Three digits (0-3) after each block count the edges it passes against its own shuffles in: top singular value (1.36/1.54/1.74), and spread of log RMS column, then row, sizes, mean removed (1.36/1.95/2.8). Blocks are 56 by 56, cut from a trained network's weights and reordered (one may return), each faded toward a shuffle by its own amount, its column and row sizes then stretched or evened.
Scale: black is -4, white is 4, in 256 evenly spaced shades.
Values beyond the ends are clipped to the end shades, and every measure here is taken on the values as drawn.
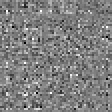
1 2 2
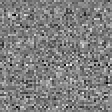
2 0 2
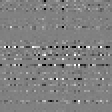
3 1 3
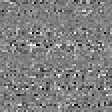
0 1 3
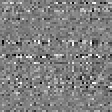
2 1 3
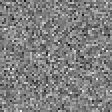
1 0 0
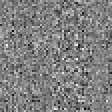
1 2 1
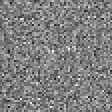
1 0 1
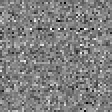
0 1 2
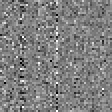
1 2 0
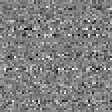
3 0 3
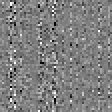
1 3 0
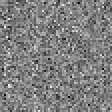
0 1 0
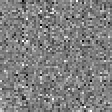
0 2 1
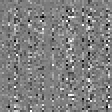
2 3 2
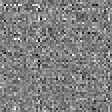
3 2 2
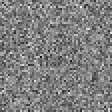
2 0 1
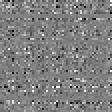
0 2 3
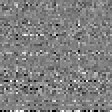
3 1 3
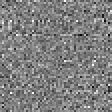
2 1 2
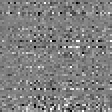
2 2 3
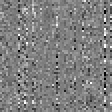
3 3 0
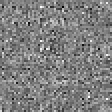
2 1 2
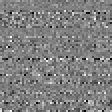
1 0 3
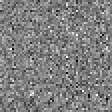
0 2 0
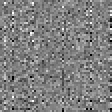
3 2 1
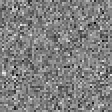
1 1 1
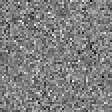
1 1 0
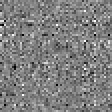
2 2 2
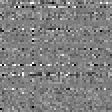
3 1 3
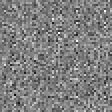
2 2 0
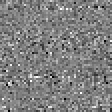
0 0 2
